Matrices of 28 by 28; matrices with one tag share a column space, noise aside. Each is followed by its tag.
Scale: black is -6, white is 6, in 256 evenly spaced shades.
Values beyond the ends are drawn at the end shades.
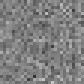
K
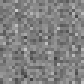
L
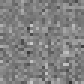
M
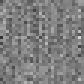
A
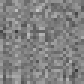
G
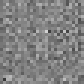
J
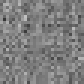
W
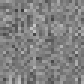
W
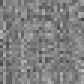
G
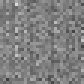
J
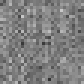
A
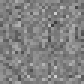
K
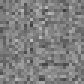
K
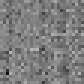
L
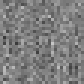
A
